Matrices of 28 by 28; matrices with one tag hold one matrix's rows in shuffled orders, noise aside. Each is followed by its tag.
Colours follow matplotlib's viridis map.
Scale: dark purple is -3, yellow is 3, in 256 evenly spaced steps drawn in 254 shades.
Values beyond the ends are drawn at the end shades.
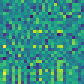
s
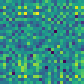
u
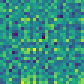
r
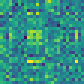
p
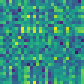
r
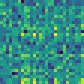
r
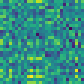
p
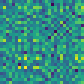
u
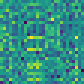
p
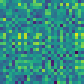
u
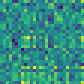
r
